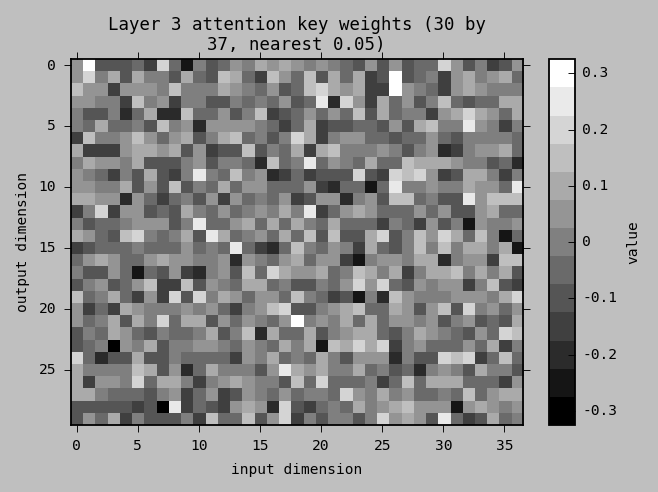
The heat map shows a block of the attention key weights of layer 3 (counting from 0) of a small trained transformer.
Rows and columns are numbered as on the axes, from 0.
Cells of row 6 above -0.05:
23
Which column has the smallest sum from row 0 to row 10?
24
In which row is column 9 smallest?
0
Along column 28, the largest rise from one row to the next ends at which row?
14
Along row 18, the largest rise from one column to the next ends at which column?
9
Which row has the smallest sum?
28
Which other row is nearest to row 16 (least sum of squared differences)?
21
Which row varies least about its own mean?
27
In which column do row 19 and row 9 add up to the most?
10
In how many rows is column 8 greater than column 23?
11
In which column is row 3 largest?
20
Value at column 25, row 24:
0.05
